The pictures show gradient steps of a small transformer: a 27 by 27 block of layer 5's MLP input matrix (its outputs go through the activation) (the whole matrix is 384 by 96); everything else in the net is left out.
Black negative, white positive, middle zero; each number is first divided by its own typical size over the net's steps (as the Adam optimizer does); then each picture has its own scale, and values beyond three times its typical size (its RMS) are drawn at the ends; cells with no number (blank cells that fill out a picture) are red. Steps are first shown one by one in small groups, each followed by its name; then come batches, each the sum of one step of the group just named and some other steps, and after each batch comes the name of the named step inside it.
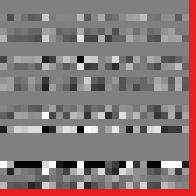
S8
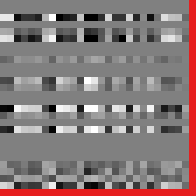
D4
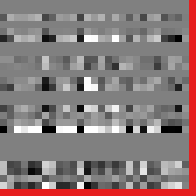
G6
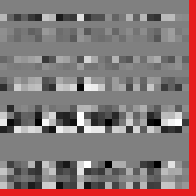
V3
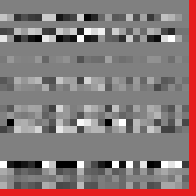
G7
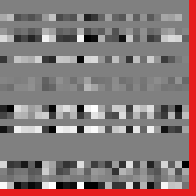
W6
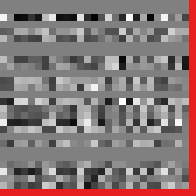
V3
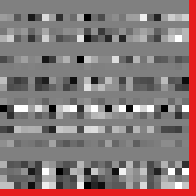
W6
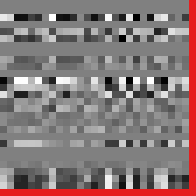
D4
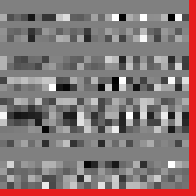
S8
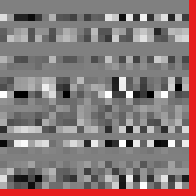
V3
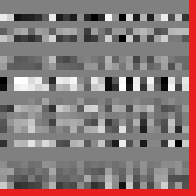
D4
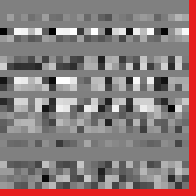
G7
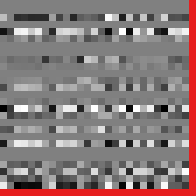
W6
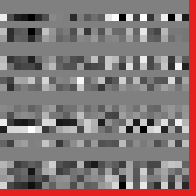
S8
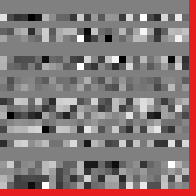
S8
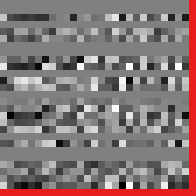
S8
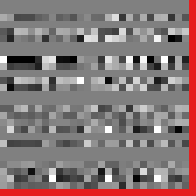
G6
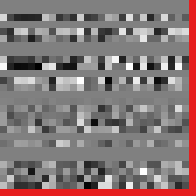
S8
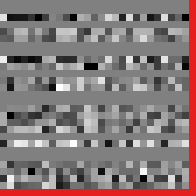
G6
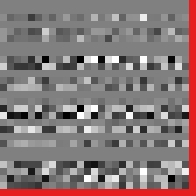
S8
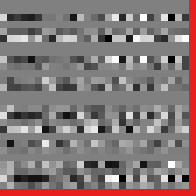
S8
